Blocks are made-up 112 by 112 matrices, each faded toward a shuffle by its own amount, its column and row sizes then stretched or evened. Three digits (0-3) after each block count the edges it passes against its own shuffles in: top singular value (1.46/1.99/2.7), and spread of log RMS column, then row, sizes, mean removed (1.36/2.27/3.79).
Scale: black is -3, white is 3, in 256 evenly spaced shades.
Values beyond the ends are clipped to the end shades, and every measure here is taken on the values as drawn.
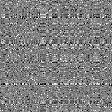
3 0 2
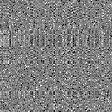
3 1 0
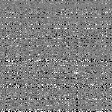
0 2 3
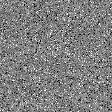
0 1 0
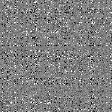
0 2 2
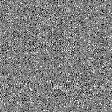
2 0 1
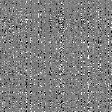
0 3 2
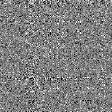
1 2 2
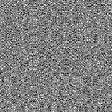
3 0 1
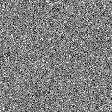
1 0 0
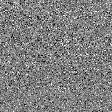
1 0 1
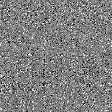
1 1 1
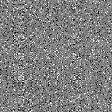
2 1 0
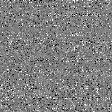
1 1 2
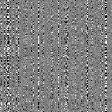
3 3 0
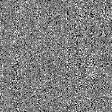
1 2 1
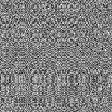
3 0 1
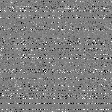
0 1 3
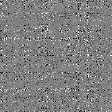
0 2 2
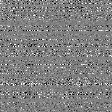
0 1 3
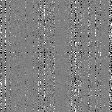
2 3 1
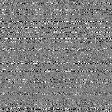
2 0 3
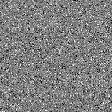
2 0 0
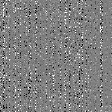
0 3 1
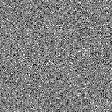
2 0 1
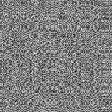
3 0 0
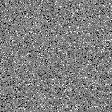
1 0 1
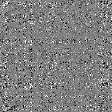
0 2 2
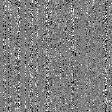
0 3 0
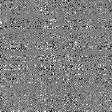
1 2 3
